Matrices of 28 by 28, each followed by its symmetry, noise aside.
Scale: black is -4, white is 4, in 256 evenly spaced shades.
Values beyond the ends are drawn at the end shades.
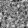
antisymmetric.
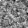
symmetric across the other diagonal.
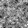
symmetric.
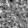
antisymmetric.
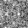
mirrored top to bottom.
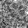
symmetric across the other diagonal.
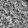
symmetric across the other diagonal.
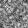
symmetric.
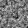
symmetric.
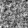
antisymmetric.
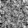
antisymmetric.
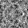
mirrored top to bottom.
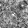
symmetric across the other diagonal.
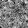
symmetric across the other diagonal.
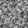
symmetric across the other diagonal.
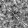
symmetric.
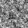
symmetric across the other diagonal.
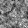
symmetric.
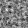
antisymmetric.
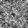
symmetric across the other diagonal.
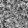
antisymmetric.
